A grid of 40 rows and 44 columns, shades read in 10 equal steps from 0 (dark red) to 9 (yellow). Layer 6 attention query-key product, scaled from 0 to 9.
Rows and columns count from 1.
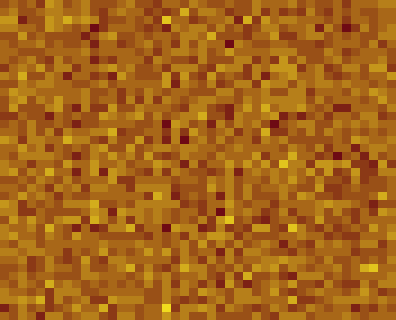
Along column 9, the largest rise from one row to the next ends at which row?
30
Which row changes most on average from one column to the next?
29
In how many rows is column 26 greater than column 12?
18
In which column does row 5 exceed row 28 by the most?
24
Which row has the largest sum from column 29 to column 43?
34
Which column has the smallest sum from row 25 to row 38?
40
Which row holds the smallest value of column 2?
15
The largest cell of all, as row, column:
39, 19
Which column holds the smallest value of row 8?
11
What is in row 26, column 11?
7
